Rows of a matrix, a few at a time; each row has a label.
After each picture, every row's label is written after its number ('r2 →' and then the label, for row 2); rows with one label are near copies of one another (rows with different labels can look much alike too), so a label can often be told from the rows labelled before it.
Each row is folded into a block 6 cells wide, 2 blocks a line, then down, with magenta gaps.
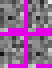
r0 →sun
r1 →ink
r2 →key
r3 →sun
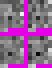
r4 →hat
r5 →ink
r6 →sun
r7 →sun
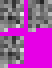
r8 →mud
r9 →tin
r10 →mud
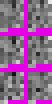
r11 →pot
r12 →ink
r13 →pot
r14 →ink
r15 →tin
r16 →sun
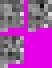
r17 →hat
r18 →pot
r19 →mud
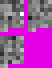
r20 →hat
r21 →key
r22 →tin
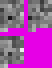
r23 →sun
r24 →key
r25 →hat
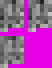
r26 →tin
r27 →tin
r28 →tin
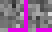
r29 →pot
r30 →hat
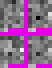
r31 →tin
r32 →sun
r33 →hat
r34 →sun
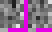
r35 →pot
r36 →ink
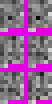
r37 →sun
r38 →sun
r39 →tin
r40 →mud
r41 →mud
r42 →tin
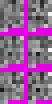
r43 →tin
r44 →mud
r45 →ink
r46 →hat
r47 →key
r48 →ink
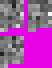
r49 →pot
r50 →hat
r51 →key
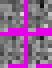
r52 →hat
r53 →pot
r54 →tin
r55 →tin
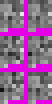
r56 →hat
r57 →hat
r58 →mud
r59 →key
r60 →key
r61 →hat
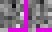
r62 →pot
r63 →tin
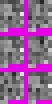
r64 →hat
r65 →tin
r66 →hat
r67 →pot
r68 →ink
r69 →hat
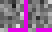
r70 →pot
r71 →ink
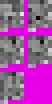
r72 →hat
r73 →sun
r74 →pot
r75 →pot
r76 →tin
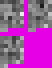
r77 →hat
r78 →pot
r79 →mud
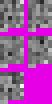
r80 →ink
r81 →tin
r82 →sun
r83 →pot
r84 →hat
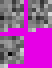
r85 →key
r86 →mud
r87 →sun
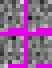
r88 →ink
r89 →key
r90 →tin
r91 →ink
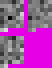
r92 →sun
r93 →key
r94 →tin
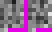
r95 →tin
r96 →mud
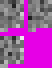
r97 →pot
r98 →key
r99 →ink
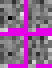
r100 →sun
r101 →tin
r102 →sun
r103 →ink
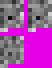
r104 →sun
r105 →sun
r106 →ink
